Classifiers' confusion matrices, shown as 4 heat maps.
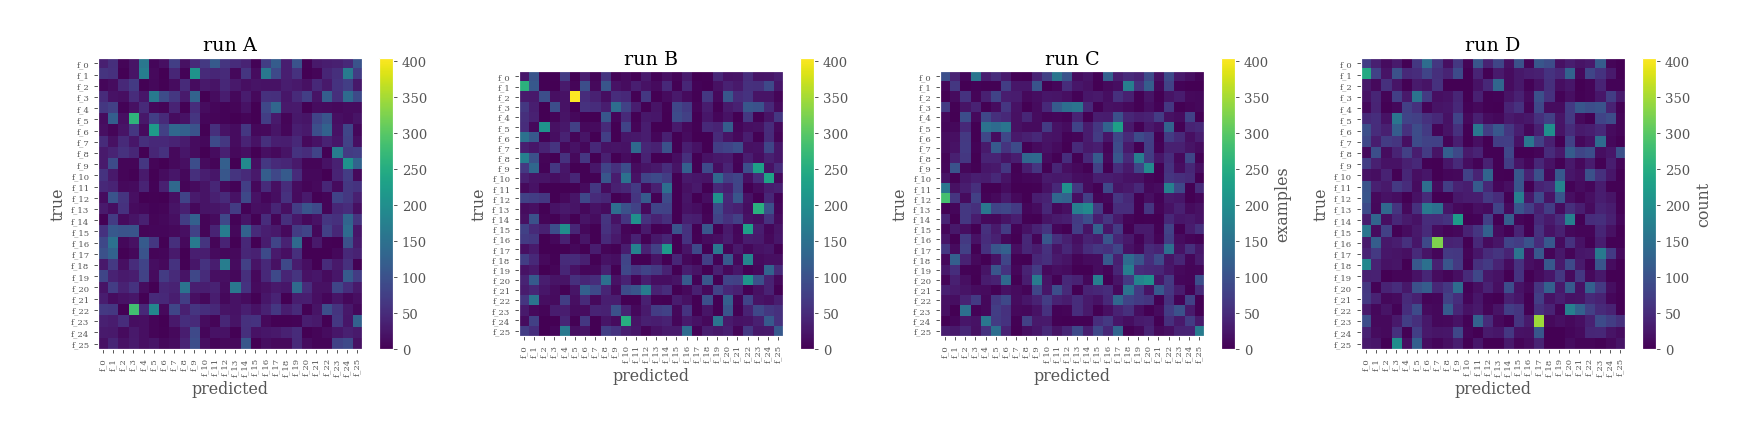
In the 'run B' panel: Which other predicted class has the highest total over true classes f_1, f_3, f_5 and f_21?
f_0
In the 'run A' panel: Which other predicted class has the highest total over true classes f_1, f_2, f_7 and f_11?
f_24
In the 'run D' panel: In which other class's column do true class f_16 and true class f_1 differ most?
f_7
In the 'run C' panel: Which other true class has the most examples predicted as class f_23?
f_11
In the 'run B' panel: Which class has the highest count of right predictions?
f_10
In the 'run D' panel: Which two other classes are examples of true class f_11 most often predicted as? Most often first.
f_19, f_6
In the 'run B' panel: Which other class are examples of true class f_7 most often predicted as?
f_11
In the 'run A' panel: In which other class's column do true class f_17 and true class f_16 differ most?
f_9
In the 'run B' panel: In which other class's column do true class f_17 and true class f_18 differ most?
f_14
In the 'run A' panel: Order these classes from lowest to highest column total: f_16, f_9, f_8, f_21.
f_21, f_8, f_16, f_9
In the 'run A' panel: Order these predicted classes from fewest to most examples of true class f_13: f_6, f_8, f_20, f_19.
f_6, f_8, f_19, f_20
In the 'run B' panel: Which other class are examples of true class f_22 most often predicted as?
f_1
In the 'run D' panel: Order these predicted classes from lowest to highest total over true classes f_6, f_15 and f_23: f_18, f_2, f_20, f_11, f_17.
f_20, f_2, f_18, f_11, f_17
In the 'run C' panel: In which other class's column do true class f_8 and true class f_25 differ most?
f_19
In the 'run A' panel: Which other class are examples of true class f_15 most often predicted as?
f_12
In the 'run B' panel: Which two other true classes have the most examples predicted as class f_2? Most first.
f_5, f_12
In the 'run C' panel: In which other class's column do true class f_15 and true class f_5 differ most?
f_17
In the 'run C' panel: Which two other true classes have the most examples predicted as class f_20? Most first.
f_9, f_1
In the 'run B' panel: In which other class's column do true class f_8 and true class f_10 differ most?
f_24
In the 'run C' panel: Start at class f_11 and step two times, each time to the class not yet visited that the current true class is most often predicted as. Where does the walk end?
f_0
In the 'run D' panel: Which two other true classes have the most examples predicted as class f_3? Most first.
f_25, f_5
